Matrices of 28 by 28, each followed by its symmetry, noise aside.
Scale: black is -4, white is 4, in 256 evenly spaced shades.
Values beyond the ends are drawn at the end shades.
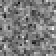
mirrored top to bottom.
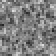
same after a half turn.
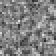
antisymmetric.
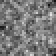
mirrored top to bottom.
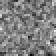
antisymmetric.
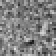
antisymmetric.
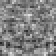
mirrored left to right.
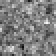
antisymmetric.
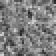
antisymmetric.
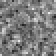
symmetric across the other diagonal.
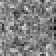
mirrored top to bottom.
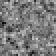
symmetric across the other diagonal.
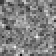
symmetric.
